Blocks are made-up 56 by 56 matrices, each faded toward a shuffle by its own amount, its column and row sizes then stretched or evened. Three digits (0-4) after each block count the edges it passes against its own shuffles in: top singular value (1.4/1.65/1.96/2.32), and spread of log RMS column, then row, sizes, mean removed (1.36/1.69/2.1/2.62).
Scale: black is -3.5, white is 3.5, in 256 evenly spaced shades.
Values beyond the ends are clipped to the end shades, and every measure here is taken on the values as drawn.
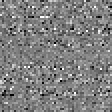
0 1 4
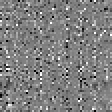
3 3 0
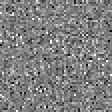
2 0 0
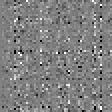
0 4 3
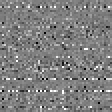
3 1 4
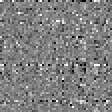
3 2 3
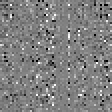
2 4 2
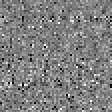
0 1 3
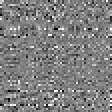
4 2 4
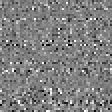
2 0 4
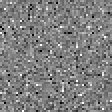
0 0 1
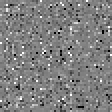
0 2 1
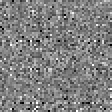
2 0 2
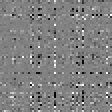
3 4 4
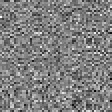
3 1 2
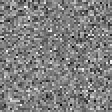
2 0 1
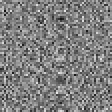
3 1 1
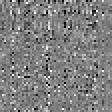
2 4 2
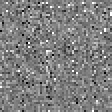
0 3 1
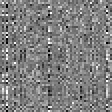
4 4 0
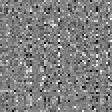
3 3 1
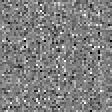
0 3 1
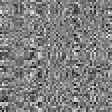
4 4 1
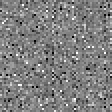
2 2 0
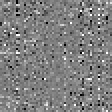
2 4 2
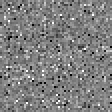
0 2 1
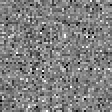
1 0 2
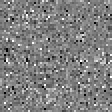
1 2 1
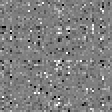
2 3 2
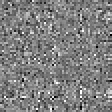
2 2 2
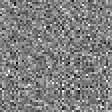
3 1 0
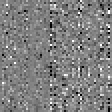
3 4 0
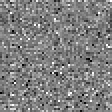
2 1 1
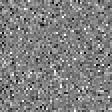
2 0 0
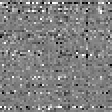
1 1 4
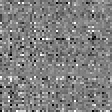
3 3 4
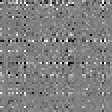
4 3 4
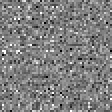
3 2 1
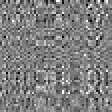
4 3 3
